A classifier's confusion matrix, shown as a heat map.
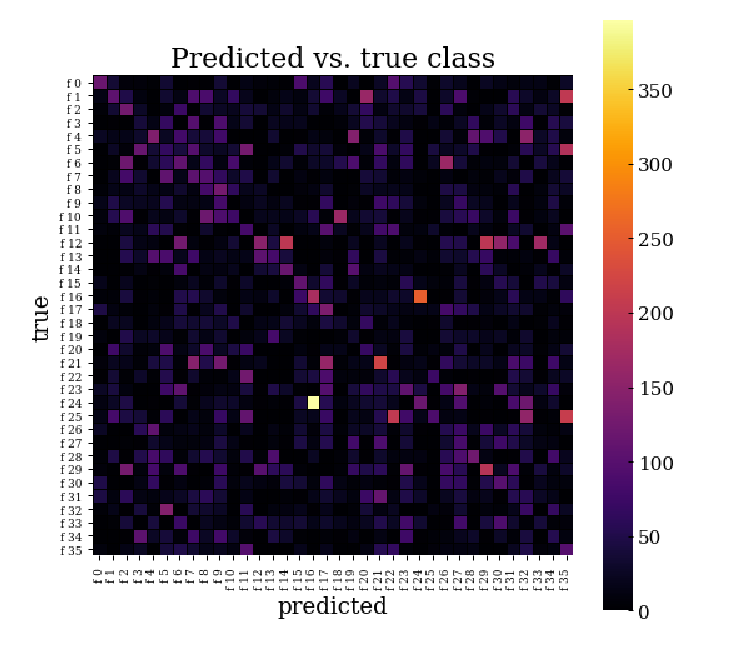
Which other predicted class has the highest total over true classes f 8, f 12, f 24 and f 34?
f 16
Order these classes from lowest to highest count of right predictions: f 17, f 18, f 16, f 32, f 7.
f 18, f 32, f 7, f 17, f 16
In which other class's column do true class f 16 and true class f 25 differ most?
f 24
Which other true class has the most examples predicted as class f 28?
f 4
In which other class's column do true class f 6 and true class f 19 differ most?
f 26
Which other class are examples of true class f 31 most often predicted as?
f 21
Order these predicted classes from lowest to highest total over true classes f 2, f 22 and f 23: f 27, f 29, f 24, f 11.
f 29, f 24, f 27, f 11
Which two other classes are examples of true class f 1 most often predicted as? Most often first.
f 35, f 20
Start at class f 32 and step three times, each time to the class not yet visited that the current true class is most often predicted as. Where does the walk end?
f 11
